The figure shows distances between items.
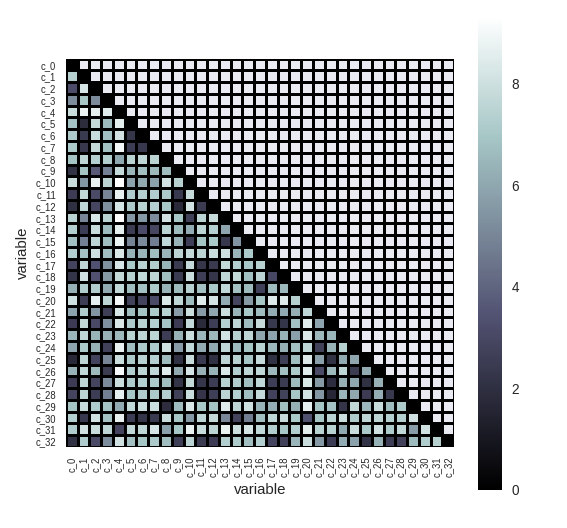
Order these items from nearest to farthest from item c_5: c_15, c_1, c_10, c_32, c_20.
c_1, c_20, c_15, c_10, c_32
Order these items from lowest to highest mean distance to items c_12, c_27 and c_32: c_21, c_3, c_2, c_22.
c_22, c_2, c_3, c_21
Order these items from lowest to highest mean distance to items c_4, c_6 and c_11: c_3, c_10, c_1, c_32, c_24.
c_32, c_1, c_3, c_24, c_10
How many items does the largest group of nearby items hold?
12
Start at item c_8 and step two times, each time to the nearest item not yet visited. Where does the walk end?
c_23
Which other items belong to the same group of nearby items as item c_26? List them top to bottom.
c_3, c_21, c_24
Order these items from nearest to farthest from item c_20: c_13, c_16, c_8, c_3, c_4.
c_13, c_16, c_3, c_8, c_4
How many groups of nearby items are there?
7
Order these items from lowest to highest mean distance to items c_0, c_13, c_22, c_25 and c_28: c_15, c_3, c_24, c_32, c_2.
c_32, c_2, c_3, c_15, c_24
